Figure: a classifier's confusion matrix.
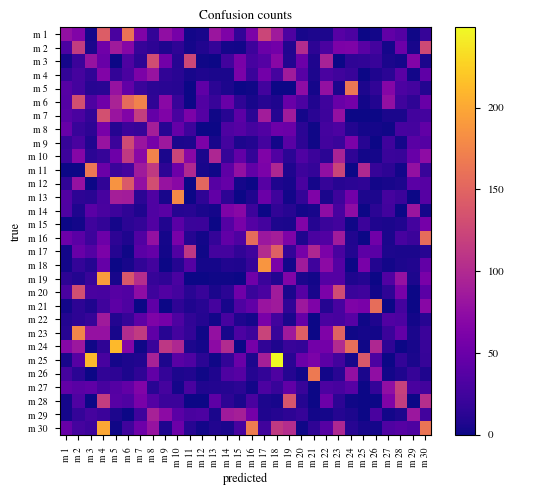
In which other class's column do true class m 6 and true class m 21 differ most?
m 7
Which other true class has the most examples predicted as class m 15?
m 29
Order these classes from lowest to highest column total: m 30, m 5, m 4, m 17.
m 5, m 30, m 17, m 4
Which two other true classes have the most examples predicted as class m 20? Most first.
m 23, m 2
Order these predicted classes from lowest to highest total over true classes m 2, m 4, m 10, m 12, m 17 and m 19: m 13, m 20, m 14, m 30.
m 14, m 13, m 20, m 30
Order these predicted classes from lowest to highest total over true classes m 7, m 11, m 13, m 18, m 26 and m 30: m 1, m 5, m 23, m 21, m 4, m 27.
m 27, m 1, m 5, m 21, m 23, m 4
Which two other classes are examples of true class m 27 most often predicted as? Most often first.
m 28, m 7
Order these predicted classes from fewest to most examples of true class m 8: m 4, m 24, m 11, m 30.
m 24, m 11, m 30, m 4
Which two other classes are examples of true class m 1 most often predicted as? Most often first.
m 6, m 4
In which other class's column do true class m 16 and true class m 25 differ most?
m 3
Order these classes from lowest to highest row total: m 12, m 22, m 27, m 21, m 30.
m 22, m 27, m 21, m 12, m 30
